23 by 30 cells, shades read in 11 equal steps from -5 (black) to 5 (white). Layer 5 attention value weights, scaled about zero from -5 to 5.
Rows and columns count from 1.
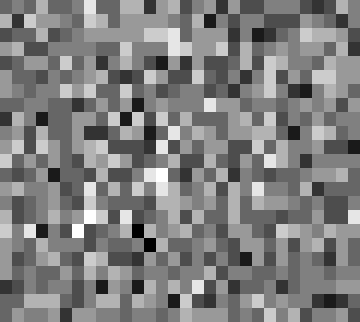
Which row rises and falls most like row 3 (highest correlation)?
13
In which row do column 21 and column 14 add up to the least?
19
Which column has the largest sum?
8
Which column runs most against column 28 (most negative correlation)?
5
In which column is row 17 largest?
7
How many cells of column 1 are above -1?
14
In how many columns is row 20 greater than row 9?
11
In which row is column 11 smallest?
9
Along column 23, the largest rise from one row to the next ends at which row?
12
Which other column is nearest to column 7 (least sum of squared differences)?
2
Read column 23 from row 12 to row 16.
4 -2 0 1 -1
